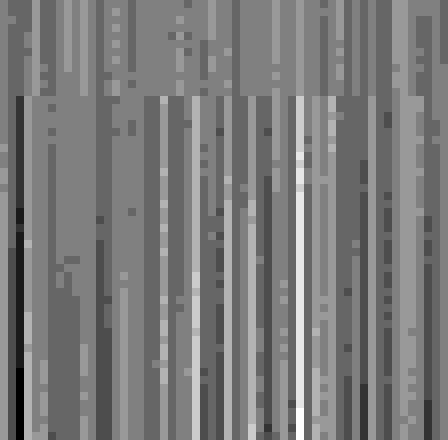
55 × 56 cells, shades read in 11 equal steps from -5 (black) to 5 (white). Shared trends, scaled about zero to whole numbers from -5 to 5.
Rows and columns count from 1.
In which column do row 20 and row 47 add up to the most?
38
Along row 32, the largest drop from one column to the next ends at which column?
39
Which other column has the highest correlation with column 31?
45
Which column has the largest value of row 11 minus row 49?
3
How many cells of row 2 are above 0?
10
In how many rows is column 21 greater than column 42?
11
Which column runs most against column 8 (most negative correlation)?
16
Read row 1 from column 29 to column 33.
0 -1 0 0 0
